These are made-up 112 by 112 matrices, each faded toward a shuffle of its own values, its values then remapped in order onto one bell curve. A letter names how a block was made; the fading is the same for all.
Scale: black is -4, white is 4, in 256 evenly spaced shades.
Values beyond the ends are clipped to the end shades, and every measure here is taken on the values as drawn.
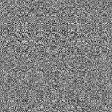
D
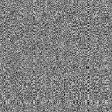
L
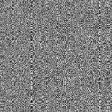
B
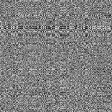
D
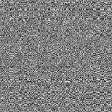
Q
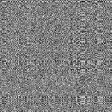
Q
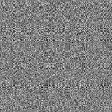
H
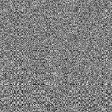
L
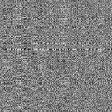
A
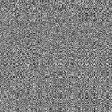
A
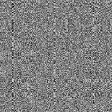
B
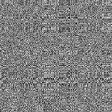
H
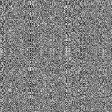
B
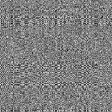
Q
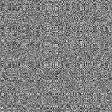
A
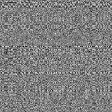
Q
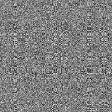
L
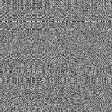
Q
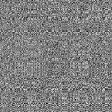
D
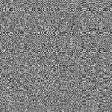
Q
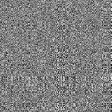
L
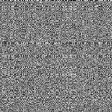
D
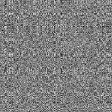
L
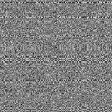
Q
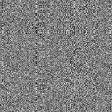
B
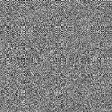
L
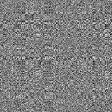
A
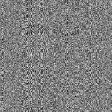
B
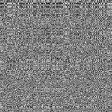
Q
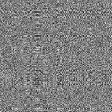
D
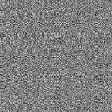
A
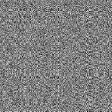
L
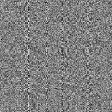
B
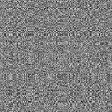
A
